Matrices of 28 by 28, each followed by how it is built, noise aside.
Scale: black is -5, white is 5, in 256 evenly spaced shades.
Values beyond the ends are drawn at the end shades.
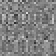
low rank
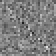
diagonal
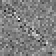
banded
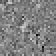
banded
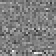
uneven rows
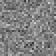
noise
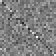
diagonal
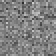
low rank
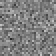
noise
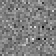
uneven rows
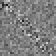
banded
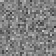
noise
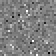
sparse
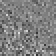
lower triangular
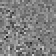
lower triangular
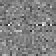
uneven rows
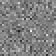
low rank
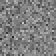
noise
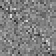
banded
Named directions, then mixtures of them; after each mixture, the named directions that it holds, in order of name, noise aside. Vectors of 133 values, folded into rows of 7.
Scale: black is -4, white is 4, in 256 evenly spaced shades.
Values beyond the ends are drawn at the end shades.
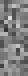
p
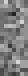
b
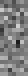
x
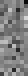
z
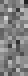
b, x, z.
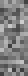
b, x, z.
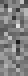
p, x, z.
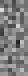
x.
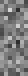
b, x, z.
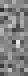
x.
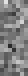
b.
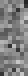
b, z.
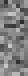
b.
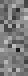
p, z.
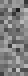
b, p, z.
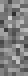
b, p.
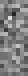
b, p.
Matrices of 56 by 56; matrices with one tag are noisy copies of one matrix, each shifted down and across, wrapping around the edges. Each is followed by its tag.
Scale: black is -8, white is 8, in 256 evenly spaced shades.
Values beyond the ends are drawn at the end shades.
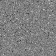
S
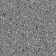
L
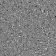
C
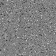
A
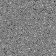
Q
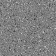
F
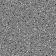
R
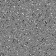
L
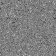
Q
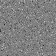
R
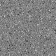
A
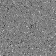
L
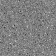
F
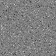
R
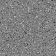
A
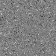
Q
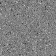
S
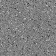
C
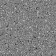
A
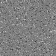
C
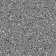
A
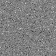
Q
